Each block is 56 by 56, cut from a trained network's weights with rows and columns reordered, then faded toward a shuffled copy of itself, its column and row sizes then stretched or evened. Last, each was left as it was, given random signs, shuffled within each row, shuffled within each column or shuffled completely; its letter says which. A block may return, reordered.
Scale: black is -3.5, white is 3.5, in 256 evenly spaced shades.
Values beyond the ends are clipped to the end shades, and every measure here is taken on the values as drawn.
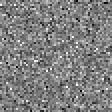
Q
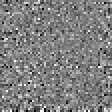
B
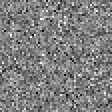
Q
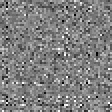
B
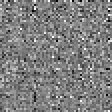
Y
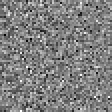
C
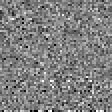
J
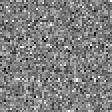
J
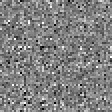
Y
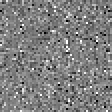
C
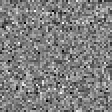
J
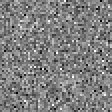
Q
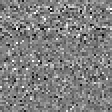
J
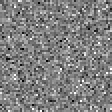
Q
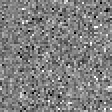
C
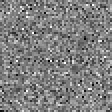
J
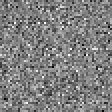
J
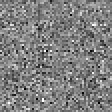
Y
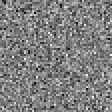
Q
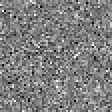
Q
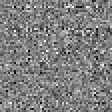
Y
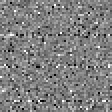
J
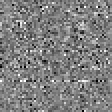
B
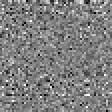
B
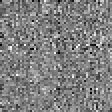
B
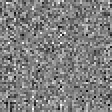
B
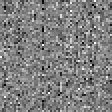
C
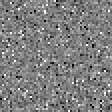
Q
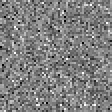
Q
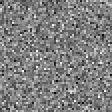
Q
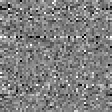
B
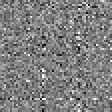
B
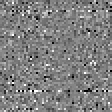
B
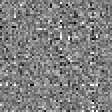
B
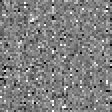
C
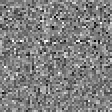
J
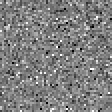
Q
